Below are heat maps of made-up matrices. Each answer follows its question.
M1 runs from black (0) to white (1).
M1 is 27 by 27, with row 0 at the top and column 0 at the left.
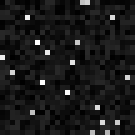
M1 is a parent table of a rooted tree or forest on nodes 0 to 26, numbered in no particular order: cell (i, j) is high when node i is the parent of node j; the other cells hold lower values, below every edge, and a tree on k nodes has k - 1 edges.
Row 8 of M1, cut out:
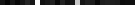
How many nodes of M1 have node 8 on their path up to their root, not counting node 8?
3
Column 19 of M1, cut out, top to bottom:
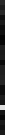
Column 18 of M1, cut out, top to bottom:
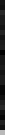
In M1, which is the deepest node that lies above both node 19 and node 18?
26
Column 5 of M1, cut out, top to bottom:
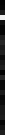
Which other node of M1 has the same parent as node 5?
22
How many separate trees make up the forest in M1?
8
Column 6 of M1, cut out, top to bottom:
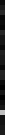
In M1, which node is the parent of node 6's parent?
3
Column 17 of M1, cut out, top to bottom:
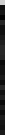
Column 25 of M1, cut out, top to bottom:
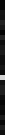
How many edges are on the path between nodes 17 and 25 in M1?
5
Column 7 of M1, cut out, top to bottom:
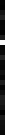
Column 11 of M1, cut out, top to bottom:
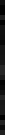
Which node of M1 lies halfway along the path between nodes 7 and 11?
16
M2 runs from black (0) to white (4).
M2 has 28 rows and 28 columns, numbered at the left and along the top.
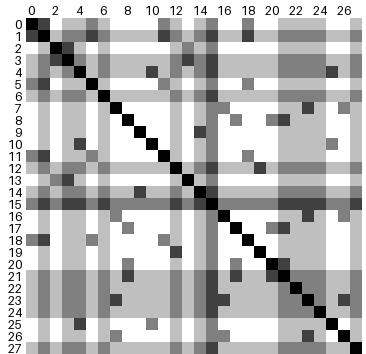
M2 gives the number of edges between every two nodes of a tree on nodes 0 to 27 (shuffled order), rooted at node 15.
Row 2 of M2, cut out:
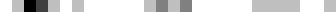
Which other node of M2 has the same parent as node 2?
13
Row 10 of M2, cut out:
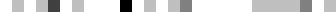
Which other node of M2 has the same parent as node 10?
25
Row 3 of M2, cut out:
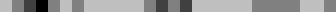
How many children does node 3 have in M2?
2
